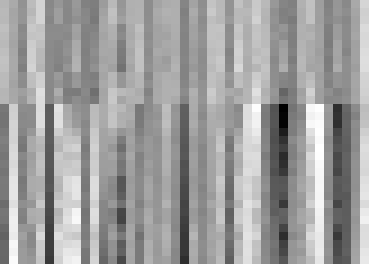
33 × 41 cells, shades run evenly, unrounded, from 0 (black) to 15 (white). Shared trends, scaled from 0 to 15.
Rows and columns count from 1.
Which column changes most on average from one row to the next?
32
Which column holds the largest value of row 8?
41
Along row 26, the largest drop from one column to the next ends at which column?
6
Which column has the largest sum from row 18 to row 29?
36
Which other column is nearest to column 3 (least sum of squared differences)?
23
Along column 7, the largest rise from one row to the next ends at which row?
14
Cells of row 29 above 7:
32
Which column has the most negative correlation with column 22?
25
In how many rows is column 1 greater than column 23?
13
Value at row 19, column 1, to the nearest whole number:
7
